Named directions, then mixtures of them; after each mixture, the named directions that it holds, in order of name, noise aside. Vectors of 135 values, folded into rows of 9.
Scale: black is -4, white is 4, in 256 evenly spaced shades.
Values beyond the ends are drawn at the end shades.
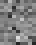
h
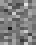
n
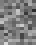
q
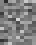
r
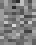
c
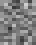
c, n.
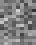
q.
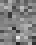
h.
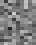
n, r.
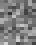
h, q.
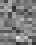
h.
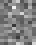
c, h, n.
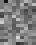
h, q, r.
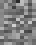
c, r.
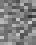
c, q, r.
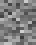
n, q, r.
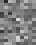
h, q, r.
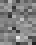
h.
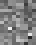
h, n, q.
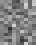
c, n.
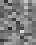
n, r.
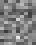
c, h, r.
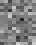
h.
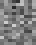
c.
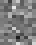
c, h.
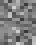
h, n.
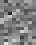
n, q, r.
